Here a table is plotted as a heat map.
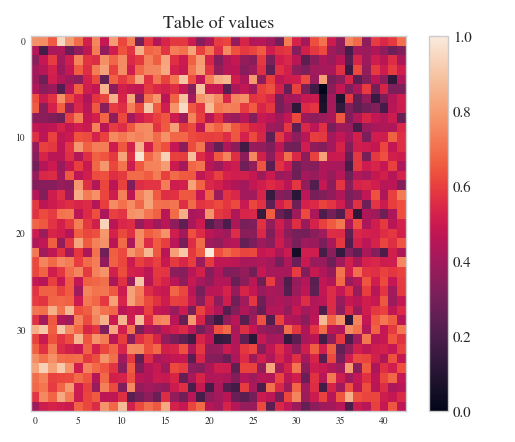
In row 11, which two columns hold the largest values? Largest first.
12, 5
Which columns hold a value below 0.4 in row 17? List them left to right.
27, 30, 36, 38
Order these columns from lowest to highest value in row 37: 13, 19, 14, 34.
19, 14, 13, 34
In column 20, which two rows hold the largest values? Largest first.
22, 7
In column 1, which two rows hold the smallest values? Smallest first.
1, 4
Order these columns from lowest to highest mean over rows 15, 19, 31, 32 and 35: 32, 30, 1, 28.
30, 32, 28, 1
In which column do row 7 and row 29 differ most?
33
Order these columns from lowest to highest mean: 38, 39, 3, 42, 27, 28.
27, 28, 38, 39, 42, 3
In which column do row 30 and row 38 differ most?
36
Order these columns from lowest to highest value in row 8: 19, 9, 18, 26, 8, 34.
9, 34, 26, 19, 8, 18
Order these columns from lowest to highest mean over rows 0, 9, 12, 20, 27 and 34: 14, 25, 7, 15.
25, 14, 15, 7
